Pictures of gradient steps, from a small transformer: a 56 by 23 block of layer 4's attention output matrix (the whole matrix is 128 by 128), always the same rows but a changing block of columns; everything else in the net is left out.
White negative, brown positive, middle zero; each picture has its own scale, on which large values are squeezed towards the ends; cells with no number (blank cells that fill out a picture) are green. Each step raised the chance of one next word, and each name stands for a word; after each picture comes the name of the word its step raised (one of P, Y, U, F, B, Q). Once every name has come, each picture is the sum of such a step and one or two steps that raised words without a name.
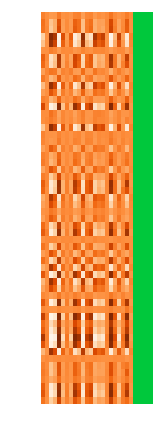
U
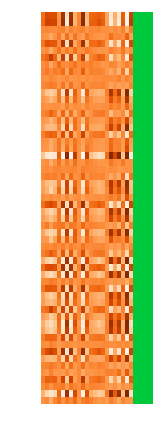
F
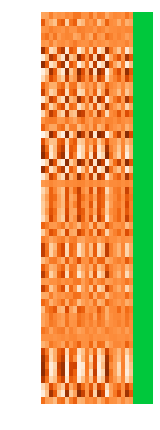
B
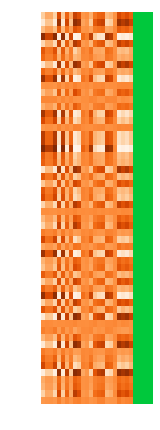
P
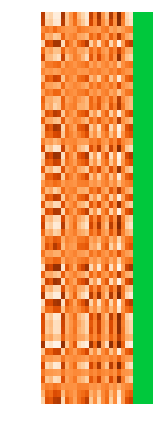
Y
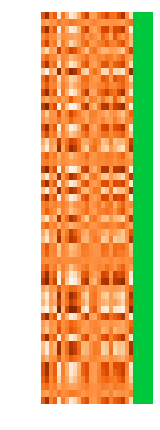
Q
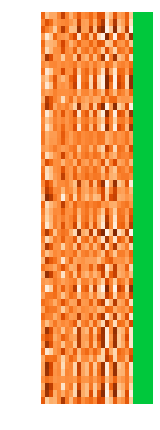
U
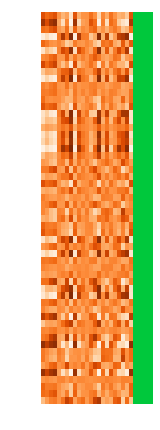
P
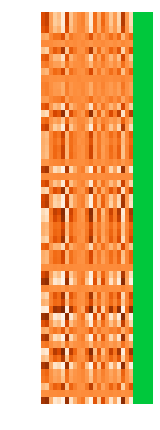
Q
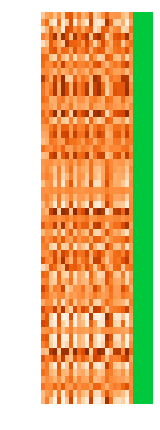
U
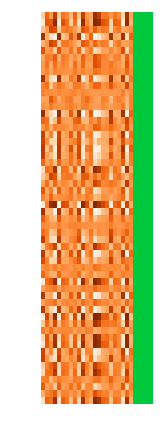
P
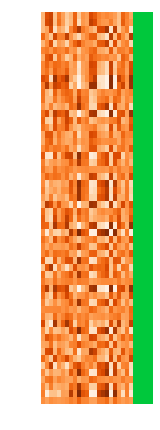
F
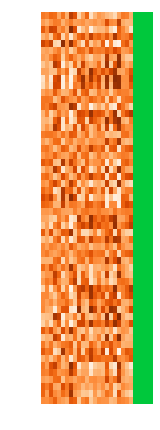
Q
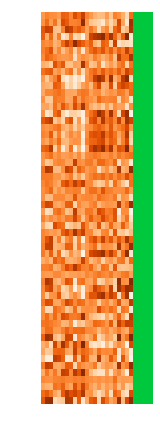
P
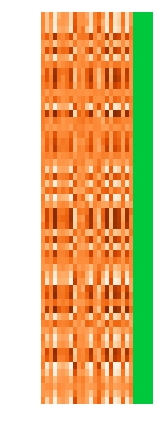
Q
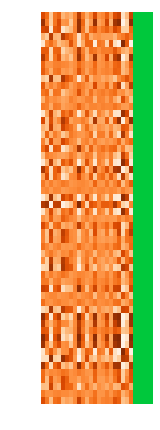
Y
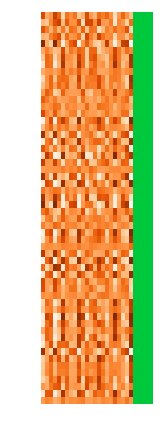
F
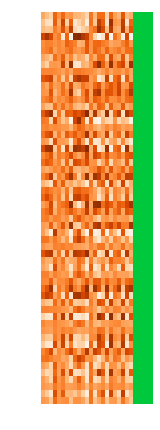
P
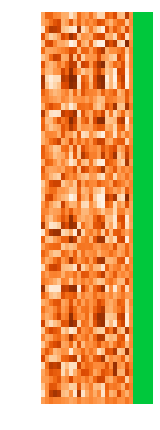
B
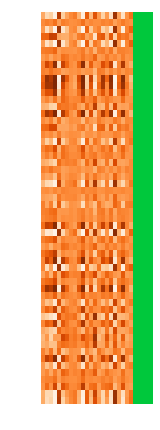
U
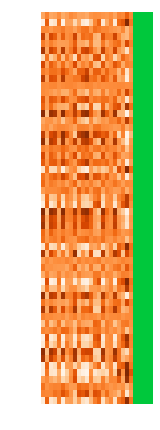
B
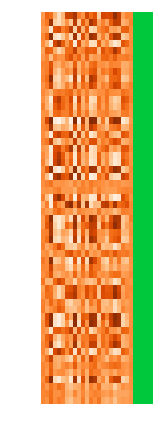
Y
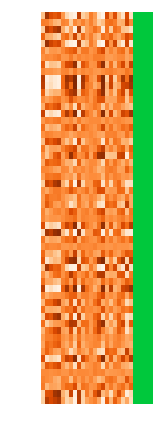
F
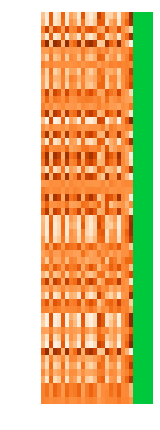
Y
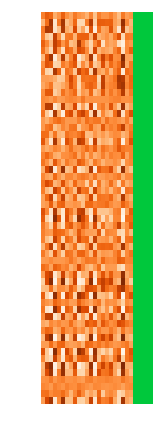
Q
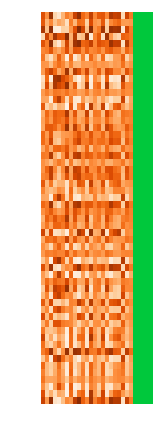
U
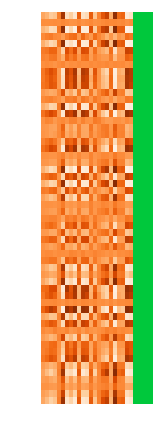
Q
